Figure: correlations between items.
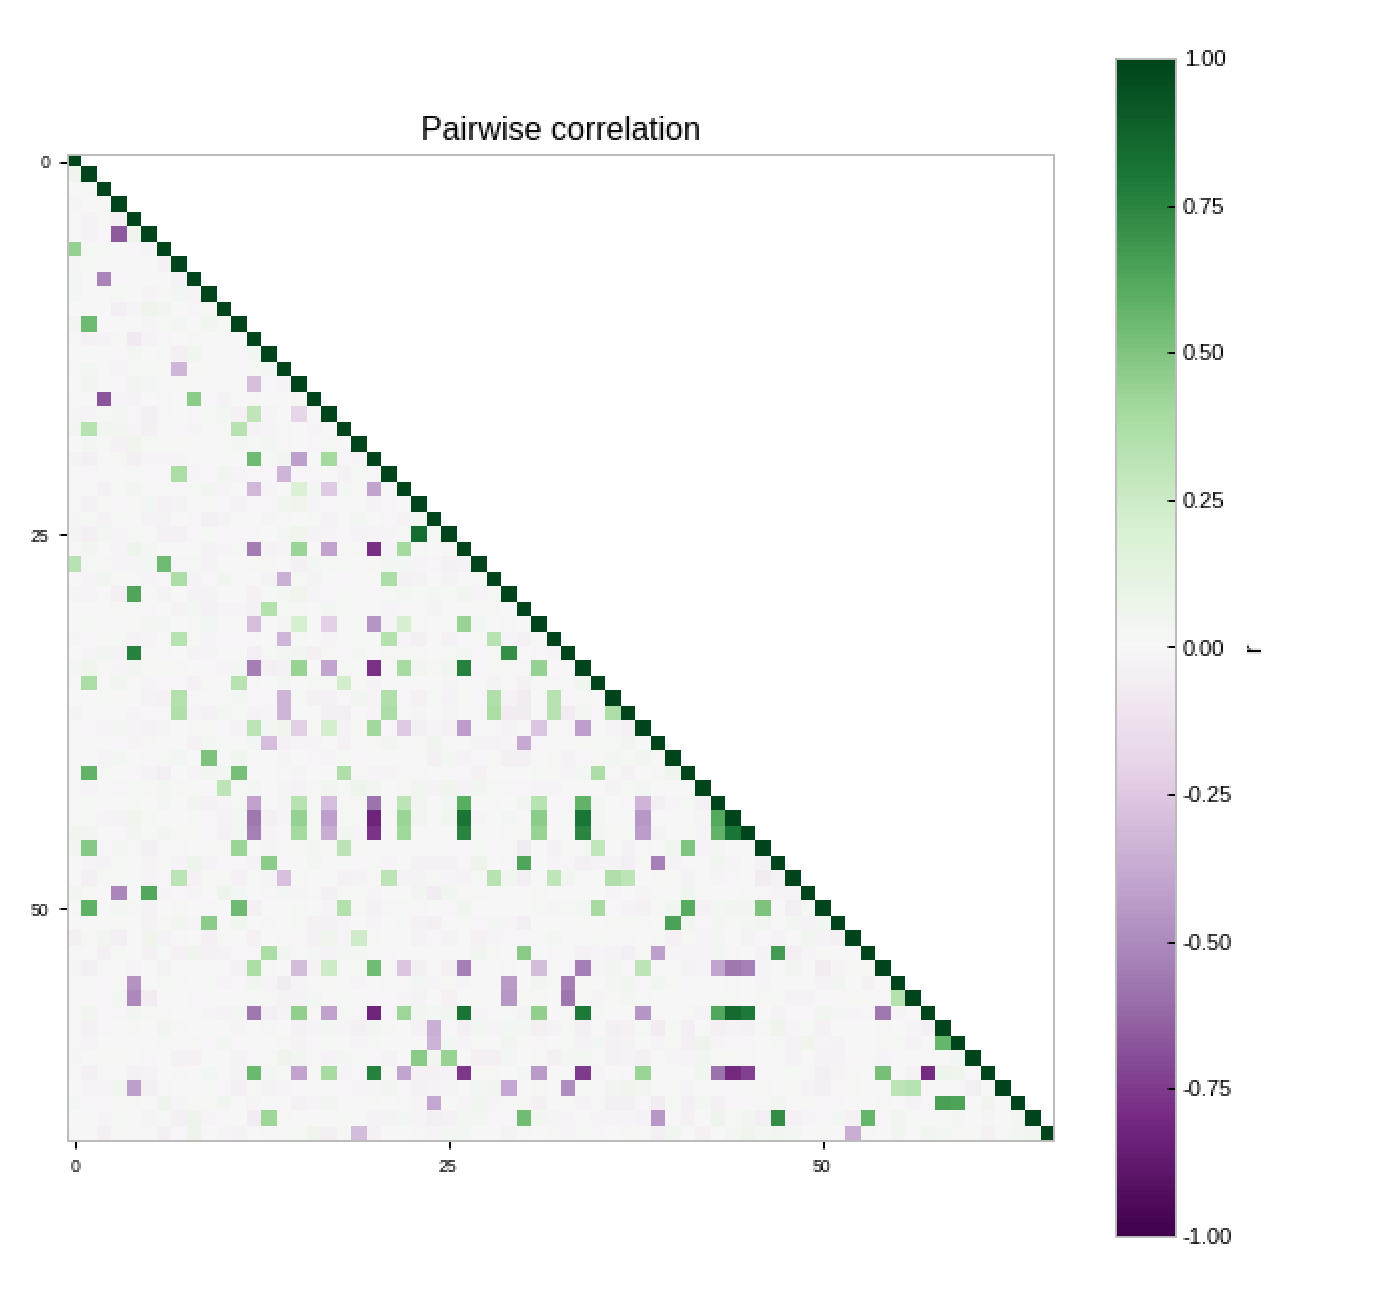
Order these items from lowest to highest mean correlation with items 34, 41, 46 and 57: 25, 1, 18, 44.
25, 18, 1, 44
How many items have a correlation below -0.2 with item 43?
6
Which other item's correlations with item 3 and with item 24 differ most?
5
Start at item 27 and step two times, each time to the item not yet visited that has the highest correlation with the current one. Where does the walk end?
0
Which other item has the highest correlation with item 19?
52
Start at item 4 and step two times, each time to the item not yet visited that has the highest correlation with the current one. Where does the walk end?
29
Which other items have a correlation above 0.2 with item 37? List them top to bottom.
7, 21, 28, 32, 36, 48
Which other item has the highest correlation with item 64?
47
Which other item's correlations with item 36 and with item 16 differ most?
2
